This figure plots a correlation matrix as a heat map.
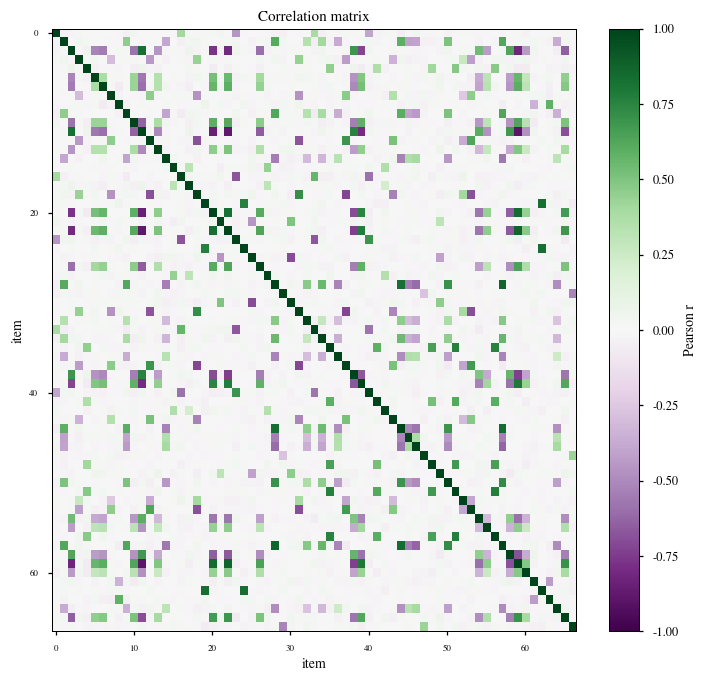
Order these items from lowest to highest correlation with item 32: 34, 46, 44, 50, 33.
46, 33, 34, 50, 44
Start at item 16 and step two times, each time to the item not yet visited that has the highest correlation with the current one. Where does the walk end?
0
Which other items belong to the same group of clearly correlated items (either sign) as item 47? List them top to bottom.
29, 66
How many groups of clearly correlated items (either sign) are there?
10
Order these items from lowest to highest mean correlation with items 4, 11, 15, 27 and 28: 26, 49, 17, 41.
26, 49, 41, 17
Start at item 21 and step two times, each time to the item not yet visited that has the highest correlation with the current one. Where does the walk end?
49
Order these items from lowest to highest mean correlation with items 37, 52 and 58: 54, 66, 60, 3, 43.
60, 3, 66, 43, 54
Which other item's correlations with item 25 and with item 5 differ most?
30
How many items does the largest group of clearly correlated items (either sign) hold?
17
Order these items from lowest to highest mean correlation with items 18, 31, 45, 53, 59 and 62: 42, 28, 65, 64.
28, 42, 64, 65
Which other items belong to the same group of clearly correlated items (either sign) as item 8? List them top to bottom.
61, 63
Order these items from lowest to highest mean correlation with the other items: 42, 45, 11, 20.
11, 45, 42, 20
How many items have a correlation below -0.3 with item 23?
3
